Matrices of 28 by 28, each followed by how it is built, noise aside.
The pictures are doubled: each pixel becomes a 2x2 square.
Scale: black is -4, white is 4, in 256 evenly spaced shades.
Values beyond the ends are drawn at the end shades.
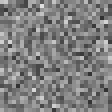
noise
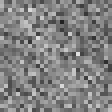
Toeplitz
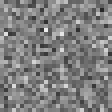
noise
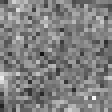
smooth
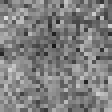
smooth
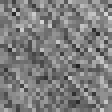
Toeplitz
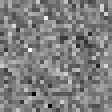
noise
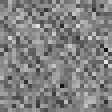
Toeplitz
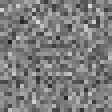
noise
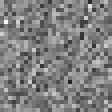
noise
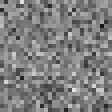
noise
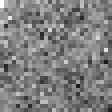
smooth
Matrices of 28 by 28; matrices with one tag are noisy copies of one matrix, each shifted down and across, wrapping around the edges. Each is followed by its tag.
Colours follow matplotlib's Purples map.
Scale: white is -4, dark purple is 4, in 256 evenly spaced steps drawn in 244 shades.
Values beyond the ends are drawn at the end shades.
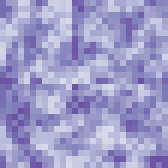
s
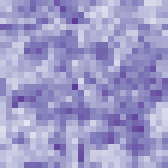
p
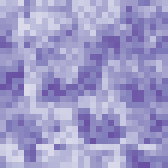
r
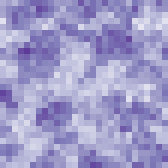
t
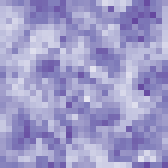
t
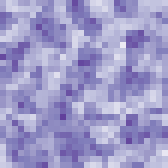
s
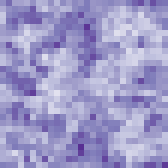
p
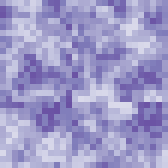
t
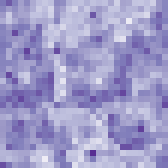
r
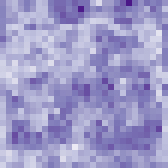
r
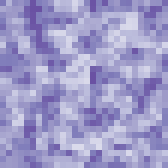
s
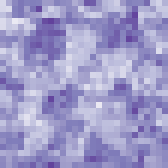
t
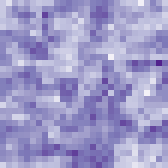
p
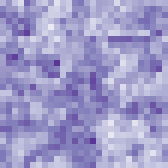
p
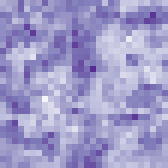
p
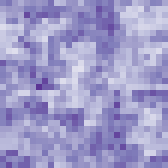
p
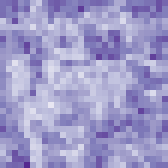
r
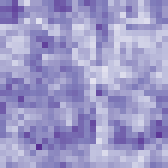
r
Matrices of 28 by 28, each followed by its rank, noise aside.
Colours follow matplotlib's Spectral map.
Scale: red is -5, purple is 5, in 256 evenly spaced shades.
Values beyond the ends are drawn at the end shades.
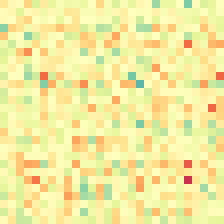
six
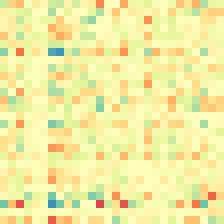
three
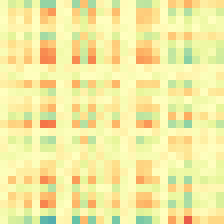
one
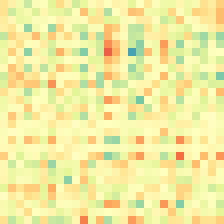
three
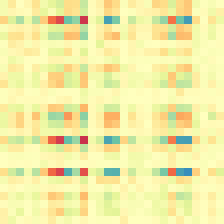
one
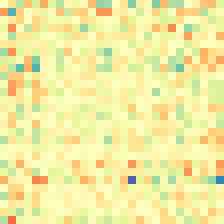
four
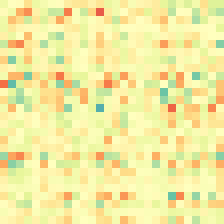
four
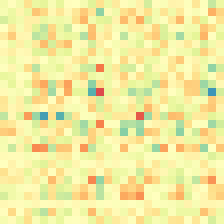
three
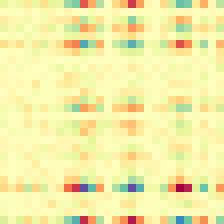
one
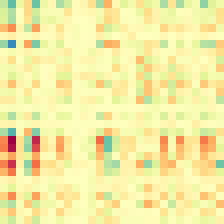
two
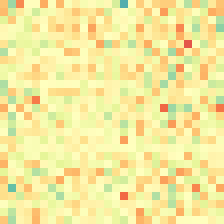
six
